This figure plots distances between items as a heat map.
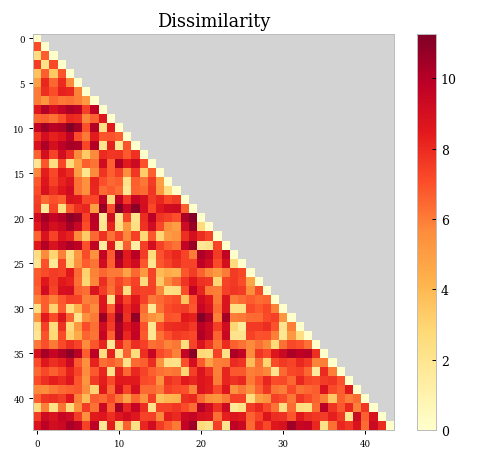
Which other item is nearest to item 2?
25
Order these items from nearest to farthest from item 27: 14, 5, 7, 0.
7, 5, 0, 14
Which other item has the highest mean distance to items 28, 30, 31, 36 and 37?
20
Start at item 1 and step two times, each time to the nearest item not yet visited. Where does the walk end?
3
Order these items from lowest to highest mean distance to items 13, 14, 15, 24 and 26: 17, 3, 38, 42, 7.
7, 17, 38, 42, 3
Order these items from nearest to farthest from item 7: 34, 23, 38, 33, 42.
33, 34, 38, 42, 23
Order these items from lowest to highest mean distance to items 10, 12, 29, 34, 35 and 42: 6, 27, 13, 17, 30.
6, 17, 27, 13, 30
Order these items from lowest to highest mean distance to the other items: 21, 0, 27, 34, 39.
0, 34, 27, 39, 21
